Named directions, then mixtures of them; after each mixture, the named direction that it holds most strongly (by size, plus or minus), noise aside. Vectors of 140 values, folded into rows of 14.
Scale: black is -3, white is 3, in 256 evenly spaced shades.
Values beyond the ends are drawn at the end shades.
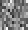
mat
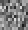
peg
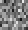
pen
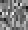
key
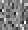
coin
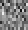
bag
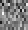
bag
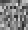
peg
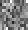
mat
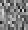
bag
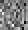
coin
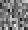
mat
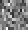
mat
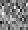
bag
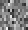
mat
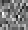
key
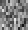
peg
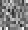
mat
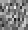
peg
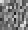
peg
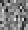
bag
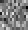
key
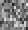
pen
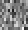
mat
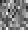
mat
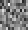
bag
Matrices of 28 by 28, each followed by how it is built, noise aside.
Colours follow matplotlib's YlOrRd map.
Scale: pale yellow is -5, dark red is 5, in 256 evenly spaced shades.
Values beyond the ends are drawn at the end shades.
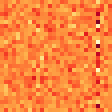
uneven columns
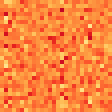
uneven columns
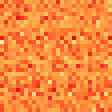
repeating columns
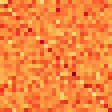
diagonal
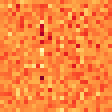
uneven columns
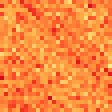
Toeplitz
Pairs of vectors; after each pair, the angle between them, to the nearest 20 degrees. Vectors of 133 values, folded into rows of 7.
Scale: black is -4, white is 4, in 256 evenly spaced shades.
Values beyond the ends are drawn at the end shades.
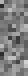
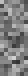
40 degrees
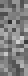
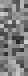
160 degrees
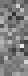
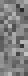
140 degrees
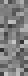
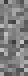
160 degrees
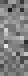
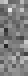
160 degrees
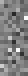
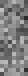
100 degrees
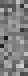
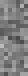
140 degrees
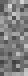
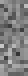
100 degrees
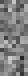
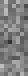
120 degrees
